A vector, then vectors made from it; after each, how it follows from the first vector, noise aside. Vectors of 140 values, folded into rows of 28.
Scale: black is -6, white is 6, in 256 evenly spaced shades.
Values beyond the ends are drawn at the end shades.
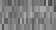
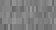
reversed, shrunk.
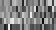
reversed, scaled up.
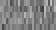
sign-scrambled.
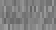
reversed, negated, shrunk.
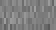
reversed, shrunk.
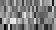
reversed, scaled up.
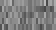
negated.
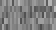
negated.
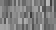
sign-scrambled.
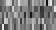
negated, scaled up.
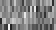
reversed, scaled up.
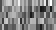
negated, scaled up.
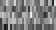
reversed, scaled up.
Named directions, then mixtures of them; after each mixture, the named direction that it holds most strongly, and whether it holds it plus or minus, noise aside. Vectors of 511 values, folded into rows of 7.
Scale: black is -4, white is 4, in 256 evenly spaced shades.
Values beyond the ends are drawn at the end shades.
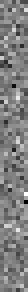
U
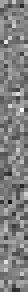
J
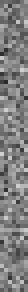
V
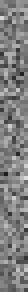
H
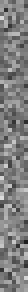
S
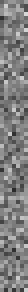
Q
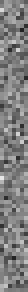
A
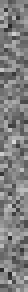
S, plus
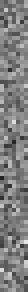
S, minus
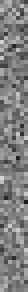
A, plus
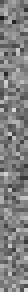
H, minus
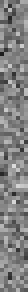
V, plus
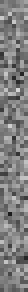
H, plus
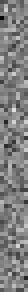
S, minus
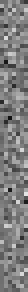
U, plus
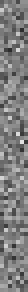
A, plus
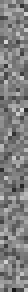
Q, plus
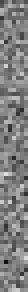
J, minus
